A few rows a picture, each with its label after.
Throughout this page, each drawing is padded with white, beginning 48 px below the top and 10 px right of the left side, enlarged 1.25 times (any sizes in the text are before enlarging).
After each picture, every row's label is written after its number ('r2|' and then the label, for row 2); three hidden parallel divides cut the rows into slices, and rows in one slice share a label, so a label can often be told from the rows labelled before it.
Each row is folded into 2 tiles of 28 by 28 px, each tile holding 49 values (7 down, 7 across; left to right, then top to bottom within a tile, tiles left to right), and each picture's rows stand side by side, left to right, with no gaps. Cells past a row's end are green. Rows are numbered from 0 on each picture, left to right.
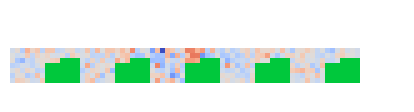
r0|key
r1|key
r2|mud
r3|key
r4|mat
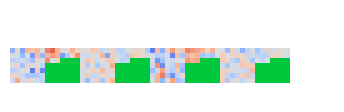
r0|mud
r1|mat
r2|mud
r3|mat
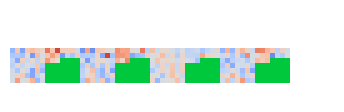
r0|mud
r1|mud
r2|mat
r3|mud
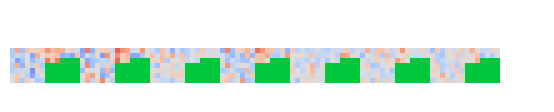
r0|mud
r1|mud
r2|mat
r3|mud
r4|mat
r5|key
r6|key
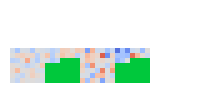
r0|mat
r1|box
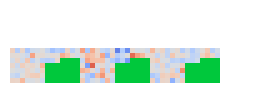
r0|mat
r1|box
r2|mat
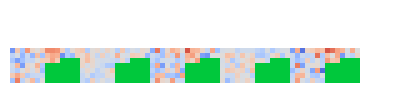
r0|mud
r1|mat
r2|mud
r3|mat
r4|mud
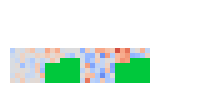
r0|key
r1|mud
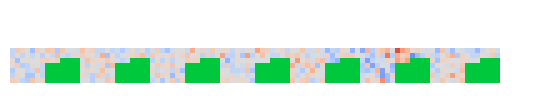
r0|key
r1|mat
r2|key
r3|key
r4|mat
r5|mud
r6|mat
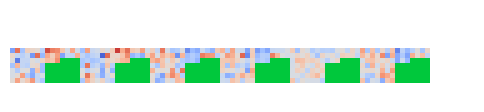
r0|mud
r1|mud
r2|box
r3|box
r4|mat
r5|box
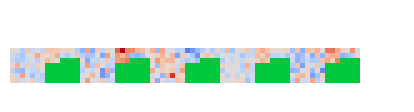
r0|key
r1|mud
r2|box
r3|key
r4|mud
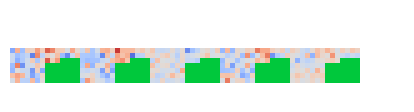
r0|mud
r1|mud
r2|mat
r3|mud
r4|key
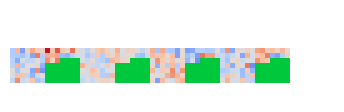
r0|mud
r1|key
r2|box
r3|mud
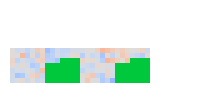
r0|mat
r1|key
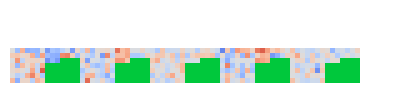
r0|box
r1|mud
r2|mat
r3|mud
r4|mat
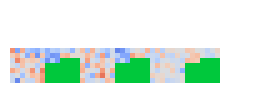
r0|box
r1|box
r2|key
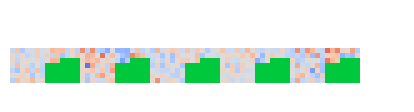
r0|key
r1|box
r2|key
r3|mat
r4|mud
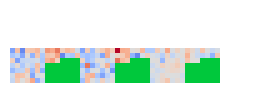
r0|mud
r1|mud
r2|key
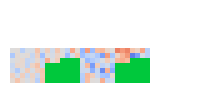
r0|key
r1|mud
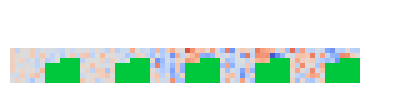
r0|mat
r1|mat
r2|mud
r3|mud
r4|box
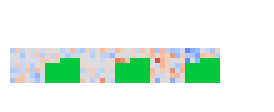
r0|key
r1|key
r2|box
